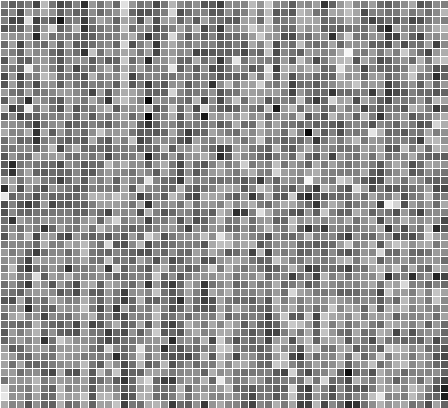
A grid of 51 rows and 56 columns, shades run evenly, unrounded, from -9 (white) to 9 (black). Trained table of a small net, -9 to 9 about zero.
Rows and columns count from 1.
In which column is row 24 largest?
1
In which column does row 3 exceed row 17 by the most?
47
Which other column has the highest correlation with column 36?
43
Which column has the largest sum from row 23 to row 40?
40
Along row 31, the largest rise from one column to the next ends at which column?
15
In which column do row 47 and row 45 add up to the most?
44
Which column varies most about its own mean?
19
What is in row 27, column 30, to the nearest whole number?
6
